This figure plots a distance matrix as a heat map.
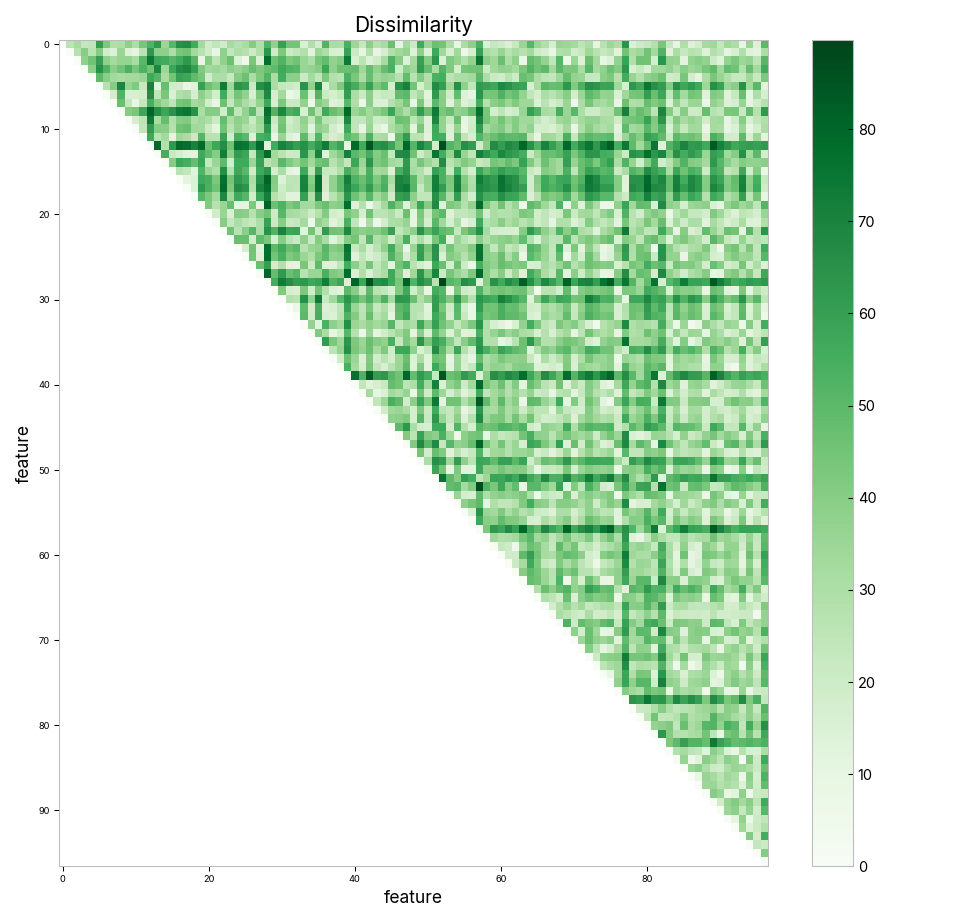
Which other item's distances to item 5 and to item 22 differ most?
17
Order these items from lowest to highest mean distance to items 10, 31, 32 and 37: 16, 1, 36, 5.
1, 36, 5, 16
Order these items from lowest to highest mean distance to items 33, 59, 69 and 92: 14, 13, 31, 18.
31, 14, 18, 13
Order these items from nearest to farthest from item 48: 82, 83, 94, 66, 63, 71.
83, 94, 66, 71, 63, 82
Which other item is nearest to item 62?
59
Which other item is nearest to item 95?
67
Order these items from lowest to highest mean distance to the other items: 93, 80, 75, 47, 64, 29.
29, 93, 75, 64, 47, 80
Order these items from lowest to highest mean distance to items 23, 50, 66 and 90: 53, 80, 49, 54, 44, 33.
53, 44, 33, 54, 49, 80
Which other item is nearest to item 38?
92
